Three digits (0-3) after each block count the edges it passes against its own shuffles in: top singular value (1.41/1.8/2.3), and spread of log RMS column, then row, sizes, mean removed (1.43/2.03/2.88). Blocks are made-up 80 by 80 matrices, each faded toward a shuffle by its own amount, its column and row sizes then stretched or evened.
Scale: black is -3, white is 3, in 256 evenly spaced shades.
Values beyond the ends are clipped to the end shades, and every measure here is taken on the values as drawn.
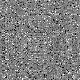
2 0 0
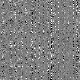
2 3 1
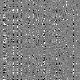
3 3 1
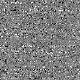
1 1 2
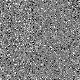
0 2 0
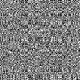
3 0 2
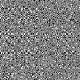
3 1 2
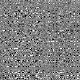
2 2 3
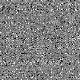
2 0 2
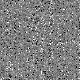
0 2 0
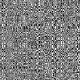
3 3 1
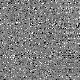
1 0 2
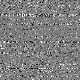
2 0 3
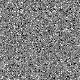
0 1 1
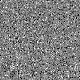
1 0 1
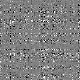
0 3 3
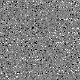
0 1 2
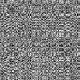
3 2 2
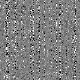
1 3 0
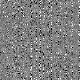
1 3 1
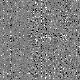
0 3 1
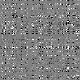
2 3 3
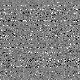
1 1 3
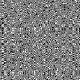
3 2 0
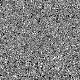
0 0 1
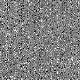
1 2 0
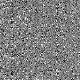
1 2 0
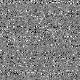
0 0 3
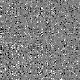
2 2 1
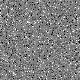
0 1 0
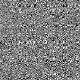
2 2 2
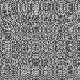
3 0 1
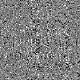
2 2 1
